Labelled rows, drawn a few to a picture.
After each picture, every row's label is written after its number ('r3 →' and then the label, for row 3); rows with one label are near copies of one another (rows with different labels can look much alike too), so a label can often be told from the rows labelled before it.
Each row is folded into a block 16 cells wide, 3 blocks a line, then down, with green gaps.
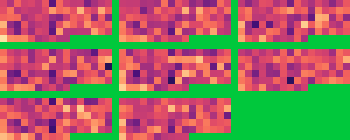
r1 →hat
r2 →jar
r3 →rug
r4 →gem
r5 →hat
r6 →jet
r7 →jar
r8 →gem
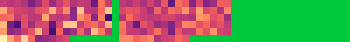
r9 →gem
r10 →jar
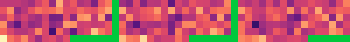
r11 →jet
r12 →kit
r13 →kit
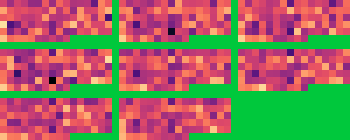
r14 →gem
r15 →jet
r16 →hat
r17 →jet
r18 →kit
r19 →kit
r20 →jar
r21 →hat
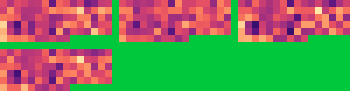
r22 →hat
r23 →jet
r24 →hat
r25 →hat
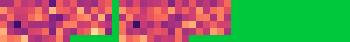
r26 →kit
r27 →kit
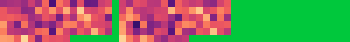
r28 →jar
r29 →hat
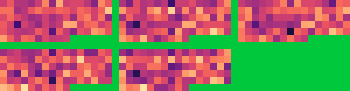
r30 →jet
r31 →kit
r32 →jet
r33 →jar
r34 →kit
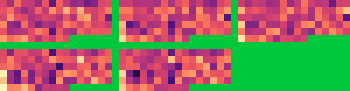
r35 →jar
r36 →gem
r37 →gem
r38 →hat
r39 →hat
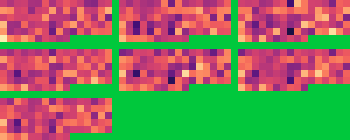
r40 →gem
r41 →hat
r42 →jet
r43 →kit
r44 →rug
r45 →rug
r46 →hat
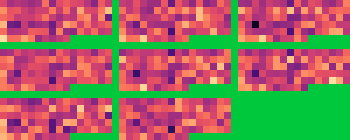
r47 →gem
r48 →jar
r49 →kit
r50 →rug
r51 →kit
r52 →kit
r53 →gem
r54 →jet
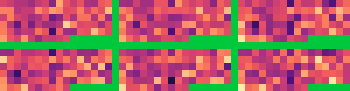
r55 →jet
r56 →jet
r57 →hat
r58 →kit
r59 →jet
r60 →jar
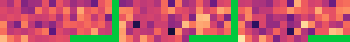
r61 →jar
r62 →rug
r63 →jet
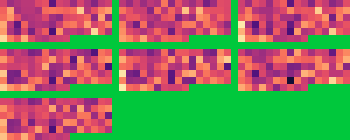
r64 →hat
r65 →jar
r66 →hat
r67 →gem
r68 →gem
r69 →jet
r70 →gem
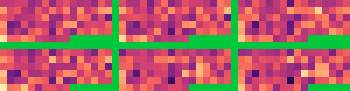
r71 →gem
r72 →gem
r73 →hat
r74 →gem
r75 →rug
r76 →rug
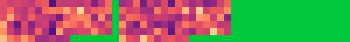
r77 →hat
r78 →jar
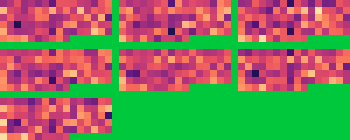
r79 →kit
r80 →jet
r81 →jar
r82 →jet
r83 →kit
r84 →kit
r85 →gem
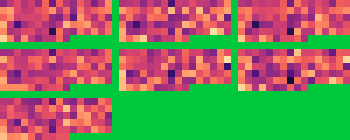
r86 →rug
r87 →kit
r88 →rug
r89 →kit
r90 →gem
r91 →jet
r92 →jar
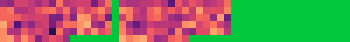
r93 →rug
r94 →kit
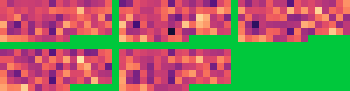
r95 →hat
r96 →rug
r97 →kit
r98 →jar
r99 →hat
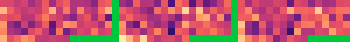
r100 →gem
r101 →jar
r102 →hat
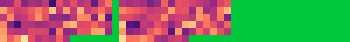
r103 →kit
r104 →gem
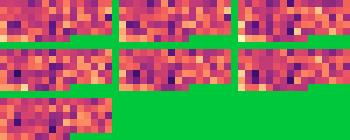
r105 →gem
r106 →gem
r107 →hat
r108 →kit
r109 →hat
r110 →hat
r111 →rug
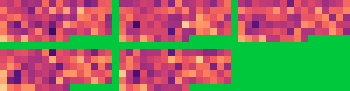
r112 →jar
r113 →rug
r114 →kit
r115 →hat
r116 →hat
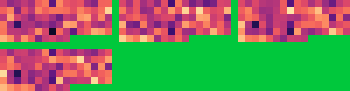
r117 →jet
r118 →jar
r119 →hat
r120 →hat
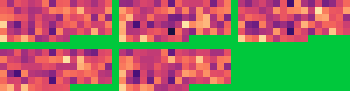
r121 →hat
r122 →rug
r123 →jar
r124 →jar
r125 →hat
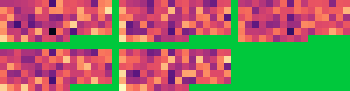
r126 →jet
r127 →gem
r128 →jet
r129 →jar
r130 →gem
